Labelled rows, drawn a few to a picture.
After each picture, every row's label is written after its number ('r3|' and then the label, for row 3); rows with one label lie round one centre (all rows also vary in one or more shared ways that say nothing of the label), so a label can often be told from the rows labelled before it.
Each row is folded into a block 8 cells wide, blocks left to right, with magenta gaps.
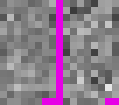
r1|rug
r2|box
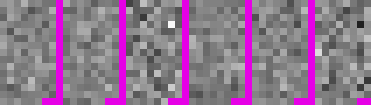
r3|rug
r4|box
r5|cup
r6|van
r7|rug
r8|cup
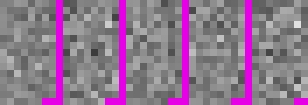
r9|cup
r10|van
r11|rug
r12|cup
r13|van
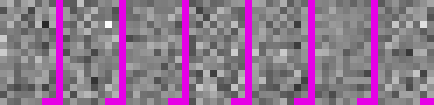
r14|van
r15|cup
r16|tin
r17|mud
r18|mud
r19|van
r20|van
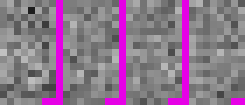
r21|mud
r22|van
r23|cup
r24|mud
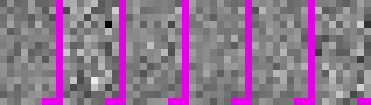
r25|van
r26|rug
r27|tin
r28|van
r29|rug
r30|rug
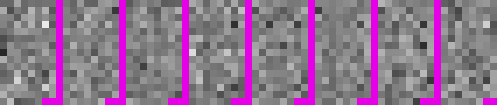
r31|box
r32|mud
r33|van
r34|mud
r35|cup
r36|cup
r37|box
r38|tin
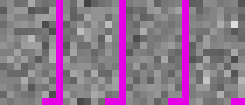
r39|tin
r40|box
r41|rug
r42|van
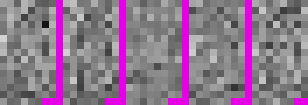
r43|rug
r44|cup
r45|tin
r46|mud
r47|cup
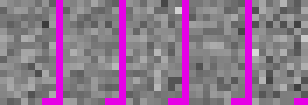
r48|mud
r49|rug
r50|rug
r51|tin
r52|cup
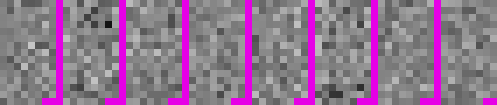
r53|box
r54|rug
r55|mud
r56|tin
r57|box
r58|van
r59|box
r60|box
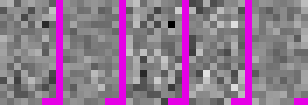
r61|tin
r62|rug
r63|rug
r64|box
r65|cup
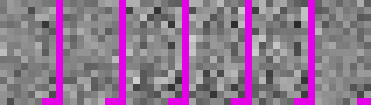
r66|tin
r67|tin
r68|box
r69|van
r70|tin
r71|mud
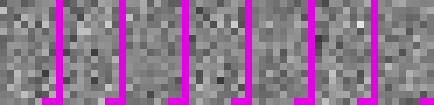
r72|mud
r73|tin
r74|box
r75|mud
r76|van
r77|cup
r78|rug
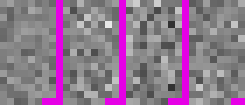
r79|box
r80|van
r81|van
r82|cup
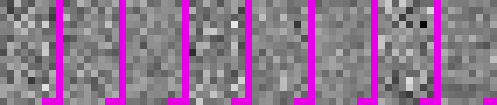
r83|box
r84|cup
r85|box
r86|rug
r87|rug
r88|mud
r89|rug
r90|van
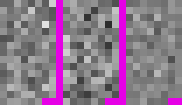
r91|cup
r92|van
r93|rug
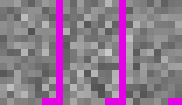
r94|mud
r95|mud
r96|van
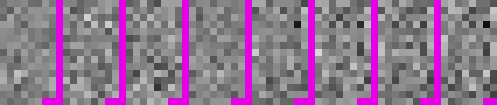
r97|van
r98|mud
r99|tin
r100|cup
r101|mud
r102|cup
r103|cup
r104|tin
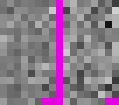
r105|van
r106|tin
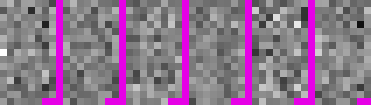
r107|mud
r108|tin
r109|tin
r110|mud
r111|mud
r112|mud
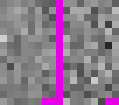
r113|van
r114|van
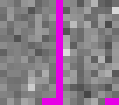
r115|rug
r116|van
